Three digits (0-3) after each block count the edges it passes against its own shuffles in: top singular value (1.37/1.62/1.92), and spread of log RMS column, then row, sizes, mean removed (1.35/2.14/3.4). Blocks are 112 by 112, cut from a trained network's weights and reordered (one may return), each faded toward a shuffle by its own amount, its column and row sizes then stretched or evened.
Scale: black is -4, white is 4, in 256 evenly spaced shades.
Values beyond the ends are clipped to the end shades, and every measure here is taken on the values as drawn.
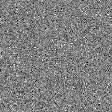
1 1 0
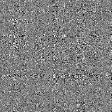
0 2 2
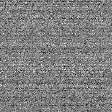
3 1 2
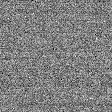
0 0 0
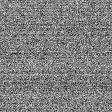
2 0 0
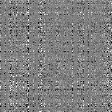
2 3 2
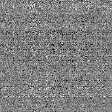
2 2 2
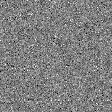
2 0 0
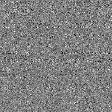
1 1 2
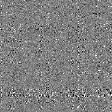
3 2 2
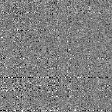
1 2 2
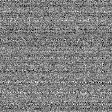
3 1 2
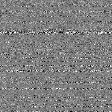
1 0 3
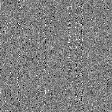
2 2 0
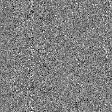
0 2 0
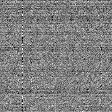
3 2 0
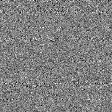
1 0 2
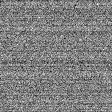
3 0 0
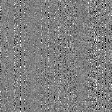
3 3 0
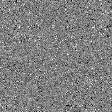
1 1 1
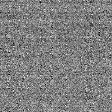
1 2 0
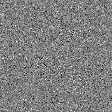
1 1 1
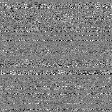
1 0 3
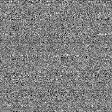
0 1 2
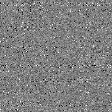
1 1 2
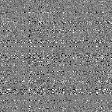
1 2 3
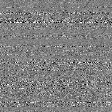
1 0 3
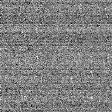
3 2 0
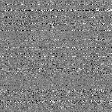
1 1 3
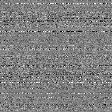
2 1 3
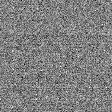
0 1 0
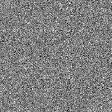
2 1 1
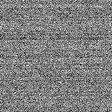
2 1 0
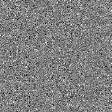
0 2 1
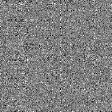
2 2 2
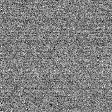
1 1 0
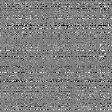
3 2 3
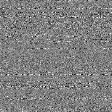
0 0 3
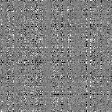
2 3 2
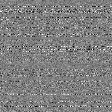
2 0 3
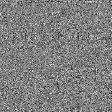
1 1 2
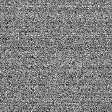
2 1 1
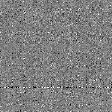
1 2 2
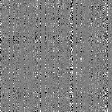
1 3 2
